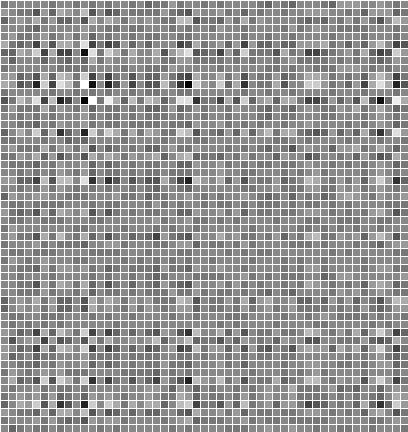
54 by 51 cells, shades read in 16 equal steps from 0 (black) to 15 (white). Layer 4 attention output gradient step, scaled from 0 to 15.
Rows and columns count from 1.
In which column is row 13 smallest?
11
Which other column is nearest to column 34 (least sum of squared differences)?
37
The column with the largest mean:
48
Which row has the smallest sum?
6
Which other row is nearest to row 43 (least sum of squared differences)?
20
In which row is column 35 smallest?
7
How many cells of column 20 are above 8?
10
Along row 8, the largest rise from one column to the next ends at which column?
12
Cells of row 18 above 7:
35
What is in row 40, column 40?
8
